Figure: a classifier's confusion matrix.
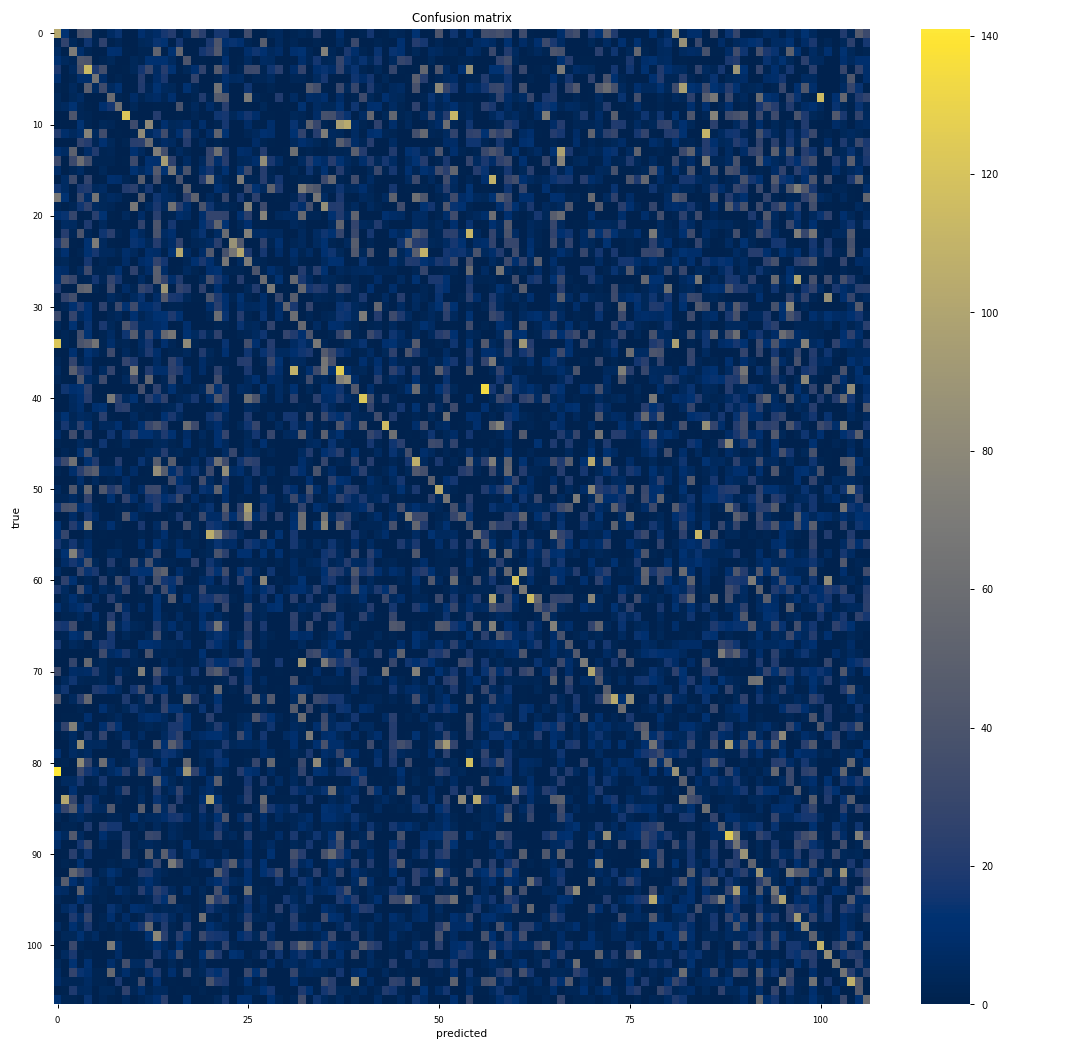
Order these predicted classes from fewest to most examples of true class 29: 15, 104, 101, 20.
15, 104, 20, 101
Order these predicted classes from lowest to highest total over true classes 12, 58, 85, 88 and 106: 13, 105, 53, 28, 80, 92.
53, 28, 80, 13, 92, 105
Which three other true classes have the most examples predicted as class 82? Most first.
6, 1, 84
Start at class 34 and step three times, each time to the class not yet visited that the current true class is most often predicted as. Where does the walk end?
17
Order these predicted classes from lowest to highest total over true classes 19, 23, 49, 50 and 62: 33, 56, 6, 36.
56, 6, 36, 33
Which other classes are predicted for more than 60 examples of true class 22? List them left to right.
25, 54, 78, 97, 99
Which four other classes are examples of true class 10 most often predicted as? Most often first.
38, 37, 12, 51
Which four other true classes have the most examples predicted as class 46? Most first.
53, 95, 23, 35
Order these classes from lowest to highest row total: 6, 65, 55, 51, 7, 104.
55, 51, 7, 104, 65, 6
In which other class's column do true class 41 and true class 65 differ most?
57
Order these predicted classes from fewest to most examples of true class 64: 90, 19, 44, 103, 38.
38, 19, 103, 44, 90
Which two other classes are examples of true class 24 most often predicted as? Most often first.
48, 16
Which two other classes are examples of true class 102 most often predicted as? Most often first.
68, 9
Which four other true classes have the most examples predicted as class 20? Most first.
55, 84, 16, 95
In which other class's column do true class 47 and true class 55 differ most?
84
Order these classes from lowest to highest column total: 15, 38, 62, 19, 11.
19, 62, 38, 11, 15
